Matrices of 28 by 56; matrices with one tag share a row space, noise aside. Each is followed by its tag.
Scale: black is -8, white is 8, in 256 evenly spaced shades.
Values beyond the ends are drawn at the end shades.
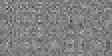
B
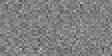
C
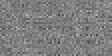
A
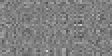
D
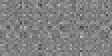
C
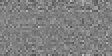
B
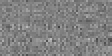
A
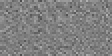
C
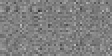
C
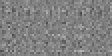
D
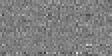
A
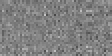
A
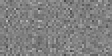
B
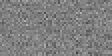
A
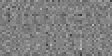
D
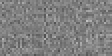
A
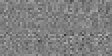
B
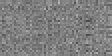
A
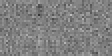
B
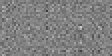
D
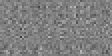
C
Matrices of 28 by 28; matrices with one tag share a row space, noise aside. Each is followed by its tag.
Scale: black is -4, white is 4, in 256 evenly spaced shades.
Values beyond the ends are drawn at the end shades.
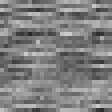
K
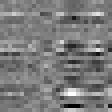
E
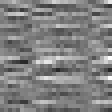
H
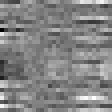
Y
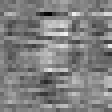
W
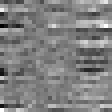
Y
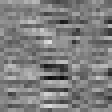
W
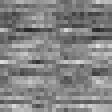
K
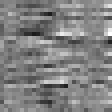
W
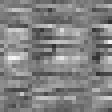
H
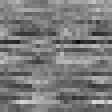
K
